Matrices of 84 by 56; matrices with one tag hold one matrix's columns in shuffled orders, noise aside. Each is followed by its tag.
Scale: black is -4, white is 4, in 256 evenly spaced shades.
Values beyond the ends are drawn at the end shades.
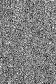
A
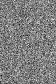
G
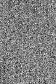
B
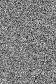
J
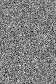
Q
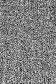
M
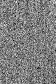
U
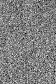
B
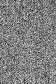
M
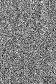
U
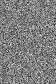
Q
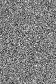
Q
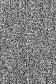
U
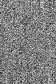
U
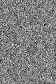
Q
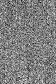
M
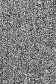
U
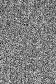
M
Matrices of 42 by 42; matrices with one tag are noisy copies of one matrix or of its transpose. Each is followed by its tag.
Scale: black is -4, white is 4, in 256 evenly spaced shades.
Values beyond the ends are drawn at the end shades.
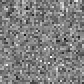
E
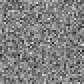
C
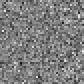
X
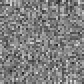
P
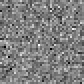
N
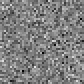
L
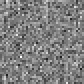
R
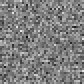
N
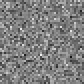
L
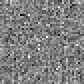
P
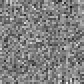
P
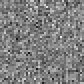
N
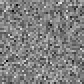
L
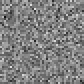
L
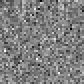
E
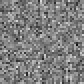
N
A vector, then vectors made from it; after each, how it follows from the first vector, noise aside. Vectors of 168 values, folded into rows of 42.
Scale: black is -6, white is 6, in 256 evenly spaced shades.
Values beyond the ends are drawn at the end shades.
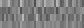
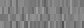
reversed, negated, shrunk.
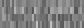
wrapped around.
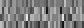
reversed, negated, scaled up.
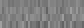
reversed, negated, shrunk.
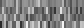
reversed, scaled up.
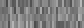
wrapped around.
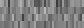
sign-scrambled.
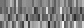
reversed, scaled up.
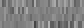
wrapped around, negated, partly zeroed.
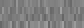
reversed, shrunk.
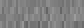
reversed, negated, shrunk.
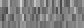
sign-scrambled.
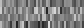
reversed, negated, scaled up.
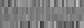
wrapped around, negated, partly zeroed.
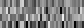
reversed, negated, scaled up.
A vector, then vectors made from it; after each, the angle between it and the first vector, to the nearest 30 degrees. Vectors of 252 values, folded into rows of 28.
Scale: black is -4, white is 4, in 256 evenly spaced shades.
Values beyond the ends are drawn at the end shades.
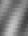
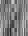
120 degrees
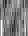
120 degrees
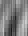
150 degrees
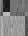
90 degrees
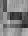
90 degrees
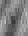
150 degrees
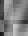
60 degrees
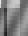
120 degrees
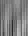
120 degrees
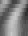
30 degrees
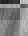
120 degrees
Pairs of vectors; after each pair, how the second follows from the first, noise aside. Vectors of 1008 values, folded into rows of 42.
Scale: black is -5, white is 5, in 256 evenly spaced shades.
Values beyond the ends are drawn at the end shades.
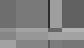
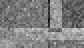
copied.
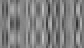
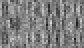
copied.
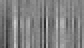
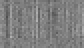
wrapped around, negated, shrunk.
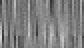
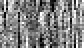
wrapped around, negated, scaled up.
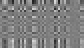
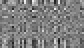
negated.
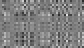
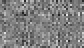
copied.
